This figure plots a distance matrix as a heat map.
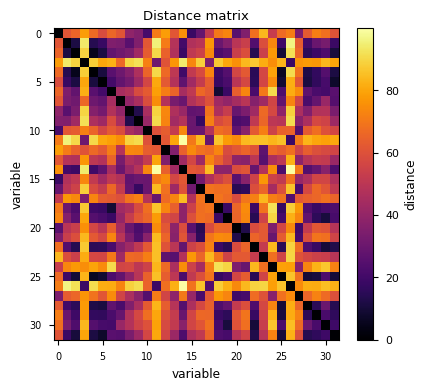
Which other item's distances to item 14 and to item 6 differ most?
18
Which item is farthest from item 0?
23
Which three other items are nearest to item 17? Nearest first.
26, 11, 3
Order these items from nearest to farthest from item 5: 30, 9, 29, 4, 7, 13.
4, 29, 30, 7, 9, 13
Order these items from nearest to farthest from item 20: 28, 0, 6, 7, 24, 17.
0, 24, 7, 28, 17, 6
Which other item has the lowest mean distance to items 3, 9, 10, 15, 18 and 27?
20
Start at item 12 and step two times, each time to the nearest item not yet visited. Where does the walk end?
13
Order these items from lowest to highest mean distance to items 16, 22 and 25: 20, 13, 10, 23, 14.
14, 20, 13, 10, 23
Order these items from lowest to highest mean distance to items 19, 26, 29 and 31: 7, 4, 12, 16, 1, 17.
4, 7, 1, 17, 12, 16
